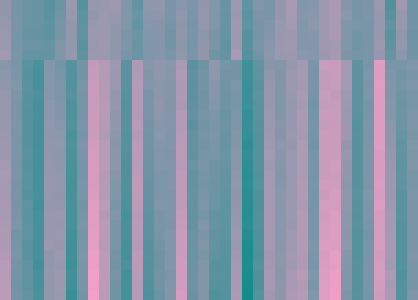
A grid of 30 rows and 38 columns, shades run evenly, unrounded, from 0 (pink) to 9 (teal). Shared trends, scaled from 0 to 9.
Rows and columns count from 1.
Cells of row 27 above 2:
33
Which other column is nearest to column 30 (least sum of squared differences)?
31
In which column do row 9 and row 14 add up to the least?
35
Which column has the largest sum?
23
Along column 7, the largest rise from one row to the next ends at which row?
7
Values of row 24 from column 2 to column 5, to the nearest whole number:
5 6 7 4
